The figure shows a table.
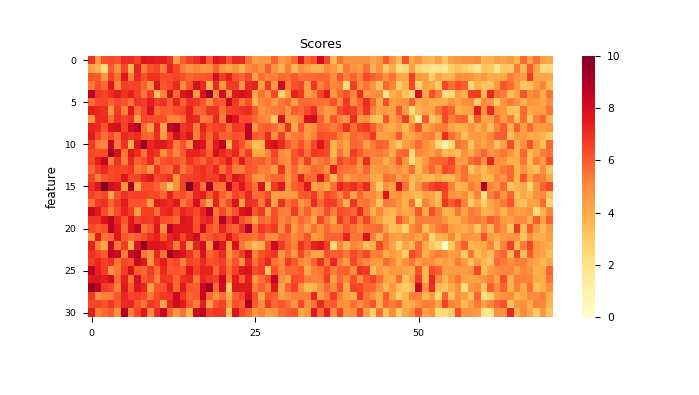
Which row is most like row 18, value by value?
25
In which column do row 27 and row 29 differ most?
18
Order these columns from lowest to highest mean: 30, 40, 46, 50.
46, 50, 30, 40
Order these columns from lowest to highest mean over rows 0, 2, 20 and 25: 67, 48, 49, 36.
48, 49, 67, 36
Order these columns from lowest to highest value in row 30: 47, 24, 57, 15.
47, 15, 57, 24
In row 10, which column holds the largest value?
8
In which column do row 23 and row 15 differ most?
12
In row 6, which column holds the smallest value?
49
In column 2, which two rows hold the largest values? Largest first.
15, 12
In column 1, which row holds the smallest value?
1
